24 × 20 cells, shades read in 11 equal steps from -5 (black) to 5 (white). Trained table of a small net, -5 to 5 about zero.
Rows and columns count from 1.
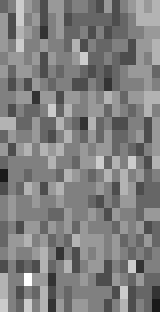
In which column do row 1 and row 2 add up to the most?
3
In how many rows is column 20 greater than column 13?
12
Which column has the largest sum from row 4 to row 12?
20
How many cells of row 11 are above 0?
7
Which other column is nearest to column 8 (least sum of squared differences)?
5
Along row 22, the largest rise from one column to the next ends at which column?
4
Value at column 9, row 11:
2
